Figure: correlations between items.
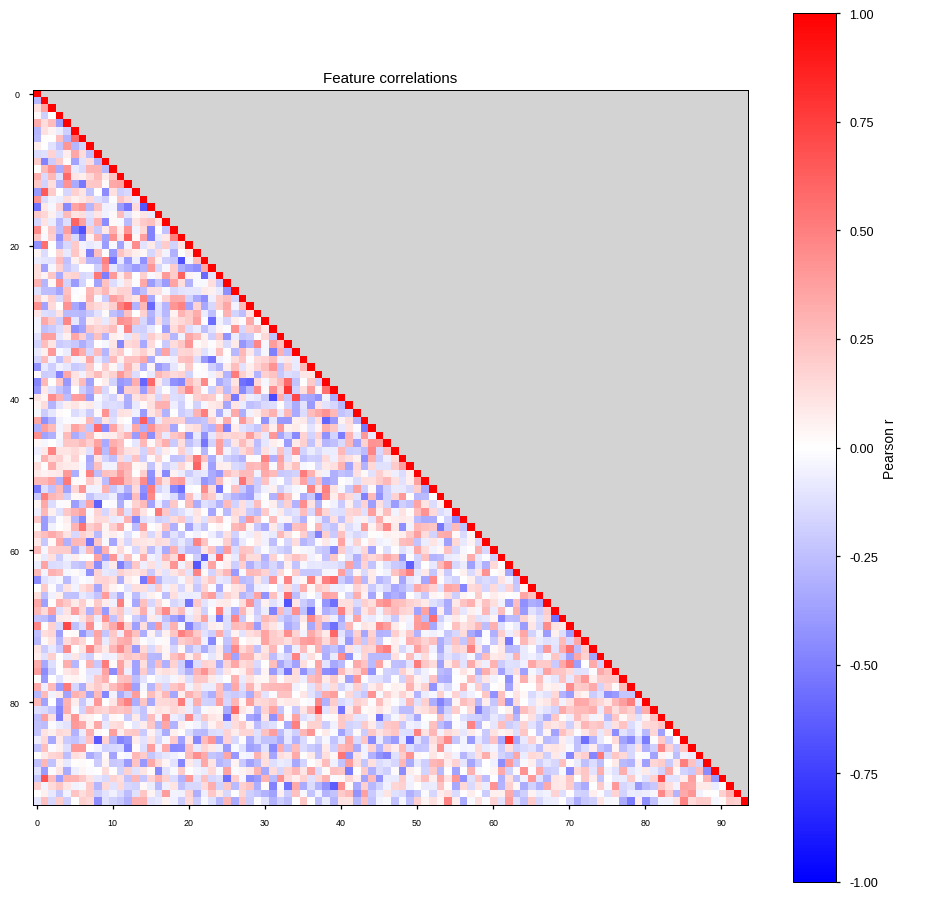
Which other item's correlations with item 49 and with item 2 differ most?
21
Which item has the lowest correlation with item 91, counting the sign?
39
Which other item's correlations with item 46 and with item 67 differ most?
76
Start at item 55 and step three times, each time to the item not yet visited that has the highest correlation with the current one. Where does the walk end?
4
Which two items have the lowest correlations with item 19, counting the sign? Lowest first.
22, 52
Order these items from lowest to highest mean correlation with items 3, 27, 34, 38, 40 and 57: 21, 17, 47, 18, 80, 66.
18, 80, 66, 21, 17, 47
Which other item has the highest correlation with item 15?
38
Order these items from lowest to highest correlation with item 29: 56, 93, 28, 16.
16, 93, 28, 56
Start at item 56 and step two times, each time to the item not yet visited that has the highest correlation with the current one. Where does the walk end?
12
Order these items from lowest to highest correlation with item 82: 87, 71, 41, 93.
93, 87, 41, 71
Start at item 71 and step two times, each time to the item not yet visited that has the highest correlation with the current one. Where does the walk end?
33
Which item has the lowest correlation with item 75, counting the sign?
20
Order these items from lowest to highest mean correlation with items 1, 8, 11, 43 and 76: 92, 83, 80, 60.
60, 92, 83, 80
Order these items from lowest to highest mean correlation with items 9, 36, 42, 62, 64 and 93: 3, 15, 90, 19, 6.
19, 6, 90, 3, 15
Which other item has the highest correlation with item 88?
85
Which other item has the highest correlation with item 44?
8
